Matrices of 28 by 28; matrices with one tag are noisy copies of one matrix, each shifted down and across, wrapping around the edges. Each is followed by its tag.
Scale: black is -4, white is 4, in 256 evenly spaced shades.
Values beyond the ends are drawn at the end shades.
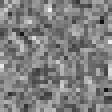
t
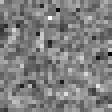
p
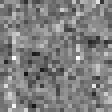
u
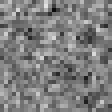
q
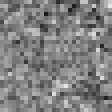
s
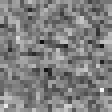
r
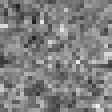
q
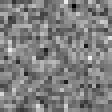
p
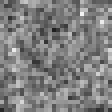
u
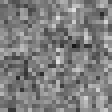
u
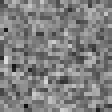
p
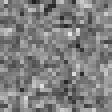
s
